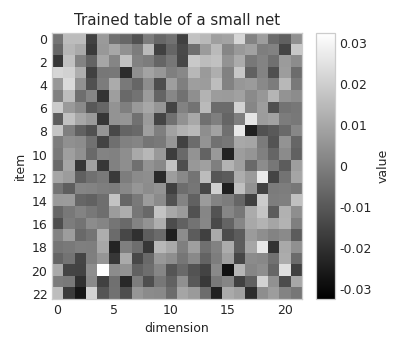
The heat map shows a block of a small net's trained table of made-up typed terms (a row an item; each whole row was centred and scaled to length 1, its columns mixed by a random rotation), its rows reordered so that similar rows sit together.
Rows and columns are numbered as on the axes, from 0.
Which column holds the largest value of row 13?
14
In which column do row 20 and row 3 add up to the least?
15
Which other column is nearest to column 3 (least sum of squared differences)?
19
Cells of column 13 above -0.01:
19
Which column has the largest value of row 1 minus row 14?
17
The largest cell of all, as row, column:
20, 4
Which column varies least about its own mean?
7
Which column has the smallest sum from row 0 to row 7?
3
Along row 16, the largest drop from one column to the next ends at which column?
10
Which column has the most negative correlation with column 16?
18
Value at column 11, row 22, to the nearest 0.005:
0.01
